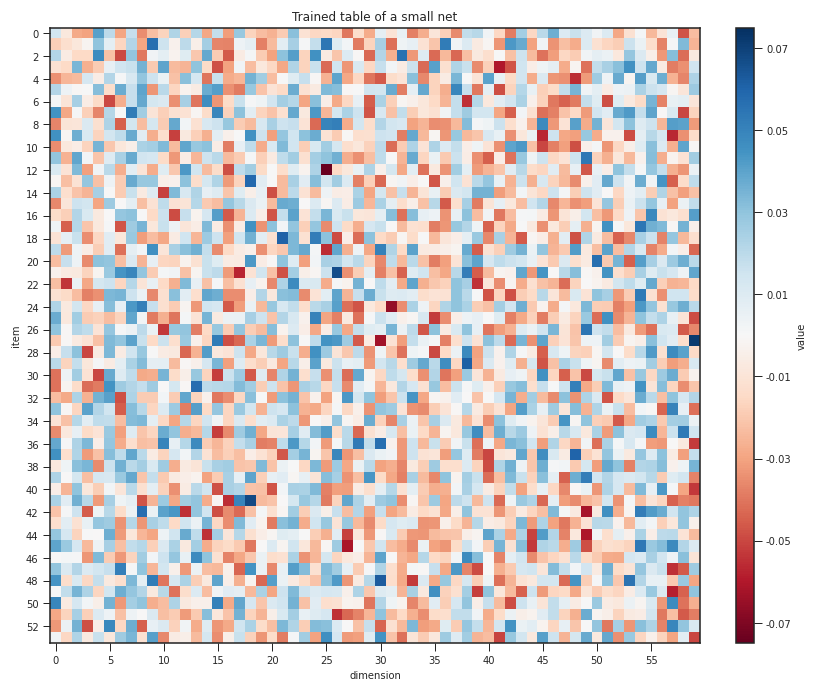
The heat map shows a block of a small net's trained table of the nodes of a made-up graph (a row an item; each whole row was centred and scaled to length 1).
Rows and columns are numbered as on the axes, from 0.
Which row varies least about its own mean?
14
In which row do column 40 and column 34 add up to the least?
26
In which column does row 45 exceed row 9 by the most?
57
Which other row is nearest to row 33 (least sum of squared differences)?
50
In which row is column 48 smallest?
4
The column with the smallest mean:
16
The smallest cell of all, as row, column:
12, 25
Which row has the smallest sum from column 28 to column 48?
2
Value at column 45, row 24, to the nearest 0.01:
0
